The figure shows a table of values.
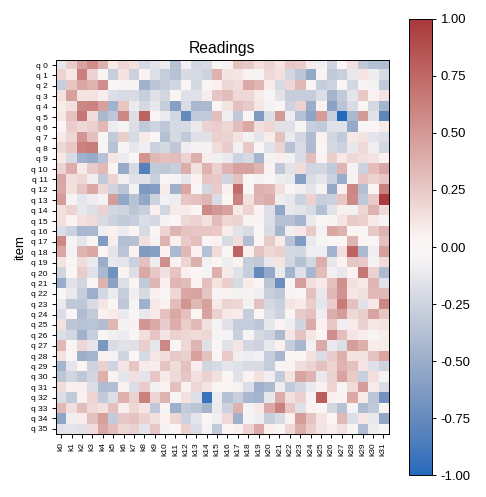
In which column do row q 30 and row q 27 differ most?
k4
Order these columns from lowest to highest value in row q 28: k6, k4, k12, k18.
k6, k18, k4, k12
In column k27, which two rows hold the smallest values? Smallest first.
q 5, q 11
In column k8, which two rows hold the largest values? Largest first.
q 5, q 32
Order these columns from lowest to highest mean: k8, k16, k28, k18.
k8, k18, k16, k28
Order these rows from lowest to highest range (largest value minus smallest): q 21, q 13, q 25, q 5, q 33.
q 25, q 33, q 21, q 13, q 5
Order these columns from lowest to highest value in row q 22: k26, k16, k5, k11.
k5, k16, k11, k26
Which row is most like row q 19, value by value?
q 27
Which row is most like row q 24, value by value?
q 16
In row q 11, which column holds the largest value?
k0
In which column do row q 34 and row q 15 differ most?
k23
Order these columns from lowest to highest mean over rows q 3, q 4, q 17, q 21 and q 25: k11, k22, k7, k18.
k22, k7, k18, k11
